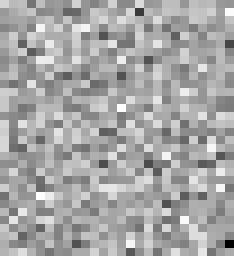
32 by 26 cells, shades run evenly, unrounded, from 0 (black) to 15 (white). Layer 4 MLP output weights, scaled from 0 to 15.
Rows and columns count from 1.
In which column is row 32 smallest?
15
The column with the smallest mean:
26
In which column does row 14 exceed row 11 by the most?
14
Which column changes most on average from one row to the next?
5
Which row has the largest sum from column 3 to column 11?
4
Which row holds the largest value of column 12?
24
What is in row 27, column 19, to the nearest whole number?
13
